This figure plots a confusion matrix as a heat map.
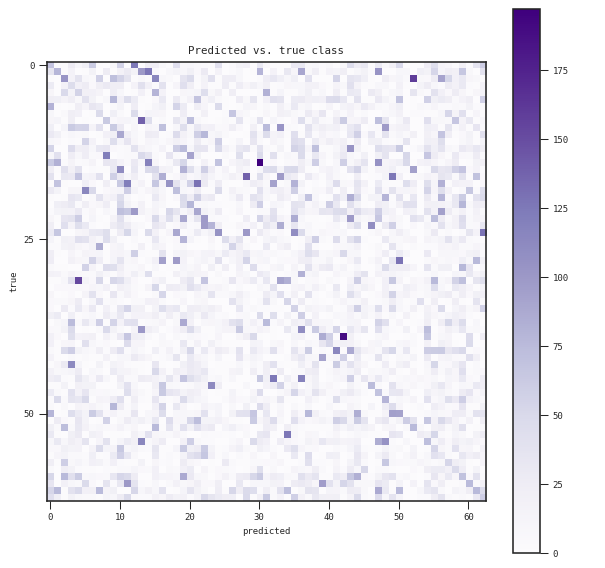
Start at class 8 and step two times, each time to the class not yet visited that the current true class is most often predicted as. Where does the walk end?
20
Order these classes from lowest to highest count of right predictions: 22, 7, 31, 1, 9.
31, 7, 9, 1, 22
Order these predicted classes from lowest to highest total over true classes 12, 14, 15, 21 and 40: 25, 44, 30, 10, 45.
25, 45, 44, 10, 30
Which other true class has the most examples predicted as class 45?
58
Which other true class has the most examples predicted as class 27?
38
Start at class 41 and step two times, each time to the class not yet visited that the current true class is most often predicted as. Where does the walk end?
3
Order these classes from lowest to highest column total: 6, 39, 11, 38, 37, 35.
39, 6, 38, 37, 11, 35
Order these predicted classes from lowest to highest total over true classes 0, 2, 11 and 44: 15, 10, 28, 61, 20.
28, 61, 20, 10, 15
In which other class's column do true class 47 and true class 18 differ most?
5
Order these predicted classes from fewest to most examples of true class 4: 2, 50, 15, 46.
50, 46, 2, 15
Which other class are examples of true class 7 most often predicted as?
26
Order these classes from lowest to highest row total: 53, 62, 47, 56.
53, 56, 47, 62
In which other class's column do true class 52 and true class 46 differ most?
23
